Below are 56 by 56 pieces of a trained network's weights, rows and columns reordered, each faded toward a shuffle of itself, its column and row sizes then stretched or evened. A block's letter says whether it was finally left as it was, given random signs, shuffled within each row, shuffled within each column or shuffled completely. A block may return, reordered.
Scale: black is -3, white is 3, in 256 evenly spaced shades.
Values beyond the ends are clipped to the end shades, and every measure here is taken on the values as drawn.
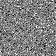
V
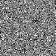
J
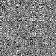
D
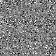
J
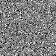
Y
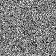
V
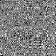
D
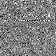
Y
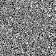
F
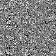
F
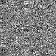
D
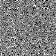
J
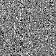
F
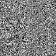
J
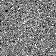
V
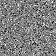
V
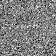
Y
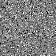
Y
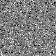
Y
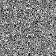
J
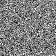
V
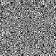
D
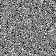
V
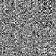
D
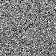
V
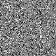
F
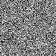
V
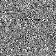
J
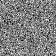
V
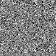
J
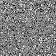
Y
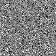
F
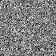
Y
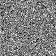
V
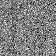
V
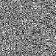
D
